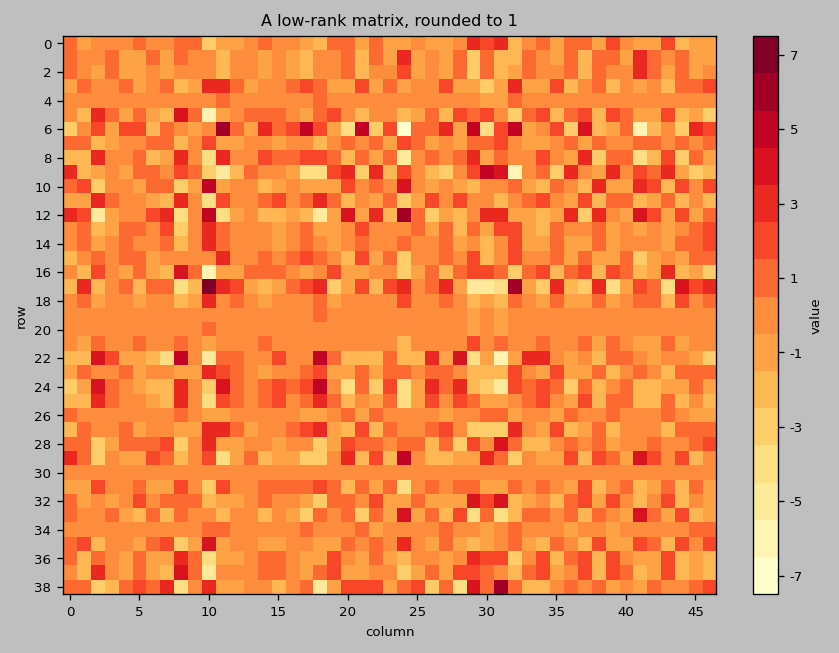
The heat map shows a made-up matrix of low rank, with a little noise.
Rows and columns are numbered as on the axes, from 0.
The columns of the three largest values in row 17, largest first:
10, 32, 44
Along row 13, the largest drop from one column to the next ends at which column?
8
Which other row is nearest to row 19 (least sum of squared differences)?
20
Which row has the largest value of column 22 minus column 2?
12
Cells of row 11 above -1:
31
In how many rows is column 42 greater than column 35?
15
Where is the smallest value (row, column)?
6, 24
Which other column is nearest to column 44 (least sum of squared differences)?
38
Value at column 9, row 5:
1
